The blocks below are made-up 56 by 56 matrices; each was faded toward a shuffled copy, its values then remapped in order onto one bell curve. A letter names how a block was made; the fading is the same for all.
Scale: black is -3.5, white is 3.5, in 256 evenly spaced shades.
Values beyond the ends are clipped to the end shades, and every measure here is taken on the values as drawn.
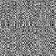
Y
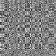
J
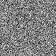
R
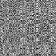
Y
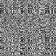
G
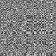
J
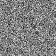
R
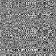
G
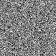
R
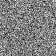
R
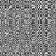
J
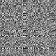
G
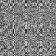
Y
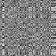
J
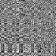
J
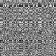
J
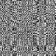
Y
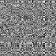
G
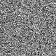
R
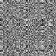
Y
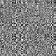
Y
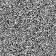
R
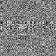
G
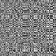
J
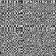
J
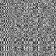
J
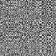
G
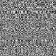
G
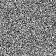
R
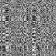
Y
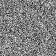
R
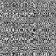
G
